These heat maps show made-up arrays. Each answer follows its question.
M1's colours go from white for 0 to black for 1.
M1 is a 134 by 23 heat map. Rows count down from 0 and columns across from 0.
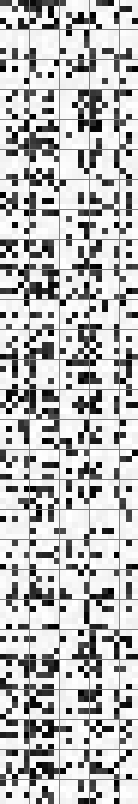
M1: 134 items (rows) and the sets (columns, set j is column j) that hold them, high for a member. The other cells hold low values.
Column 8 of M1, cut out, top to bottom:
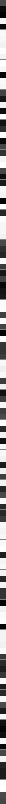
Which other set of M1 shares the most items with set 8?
4
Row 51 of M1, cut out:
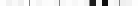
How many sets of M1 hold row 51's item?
2
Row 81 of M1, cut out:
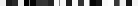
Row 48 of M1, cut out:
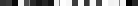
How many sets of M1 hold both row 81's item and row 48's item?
9
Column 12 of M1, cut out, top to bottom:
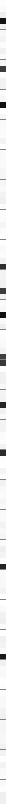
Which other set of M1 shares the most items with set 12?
14
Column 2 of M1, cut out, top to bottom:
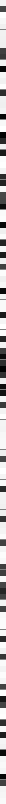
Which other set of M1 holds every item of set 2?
5
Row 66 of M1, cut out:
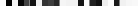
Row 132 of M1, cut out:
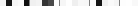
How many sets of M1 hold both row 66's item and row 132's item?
5
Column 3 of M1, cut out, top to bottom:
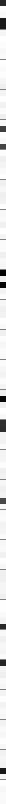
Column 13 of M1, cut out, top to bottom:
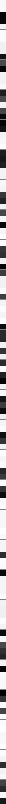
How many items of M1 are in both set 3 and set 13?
4
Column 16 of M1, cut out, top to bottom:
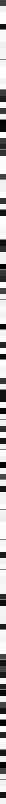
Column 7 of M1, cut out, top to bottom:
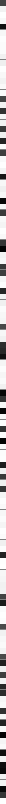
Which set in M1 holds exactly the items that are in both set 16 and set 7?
1
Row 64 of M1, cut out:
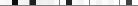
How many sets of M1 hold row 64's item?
4
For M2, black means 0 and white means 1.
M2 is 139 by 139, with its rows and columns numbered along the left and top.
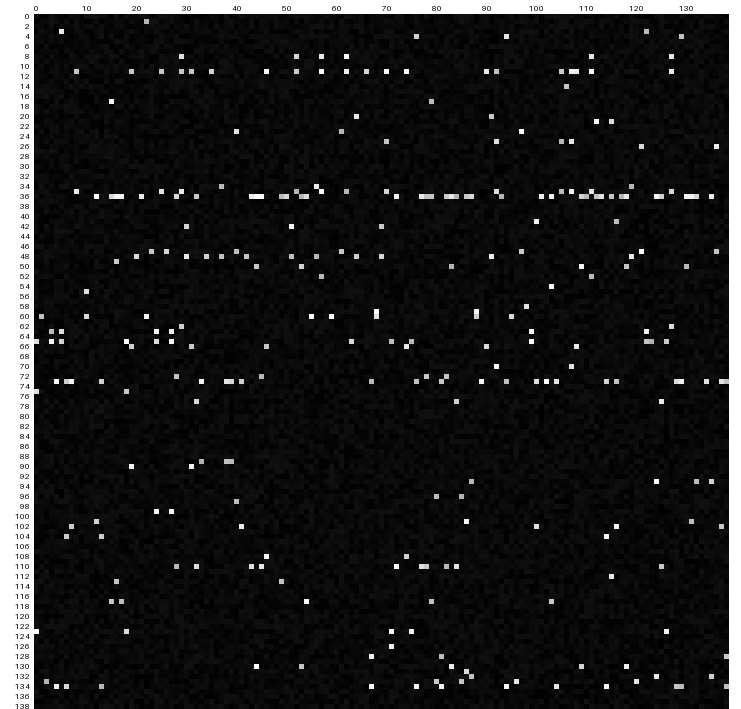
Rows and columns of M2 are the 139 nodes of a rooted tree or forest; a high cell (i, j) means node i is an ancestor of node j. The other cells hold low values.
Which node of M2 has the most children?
36
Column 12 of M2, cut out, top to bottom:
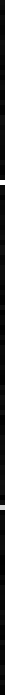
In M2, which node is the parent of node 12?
101
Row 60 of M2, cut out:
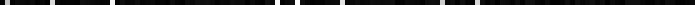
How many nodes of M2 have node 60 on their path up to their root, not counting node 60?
8
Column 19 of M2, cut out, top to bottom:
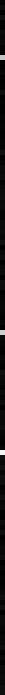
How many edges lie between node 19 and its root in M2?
3
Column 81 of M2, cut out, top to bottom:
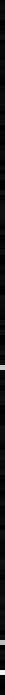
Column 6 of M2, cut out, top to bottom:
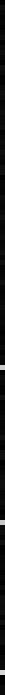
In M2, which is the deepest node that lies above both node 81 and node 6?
134
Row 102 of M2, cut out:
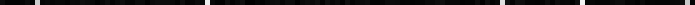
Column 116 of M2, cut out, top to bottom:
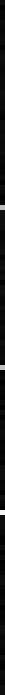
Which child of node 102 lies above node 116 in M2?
41
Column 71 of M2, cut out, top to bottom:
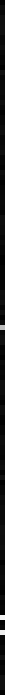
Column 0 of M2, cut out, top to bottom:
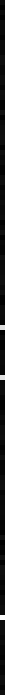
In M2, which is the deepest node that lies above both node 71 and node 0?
123
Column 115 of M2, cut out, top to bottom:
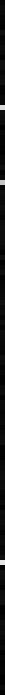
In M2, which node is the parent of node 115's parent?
21
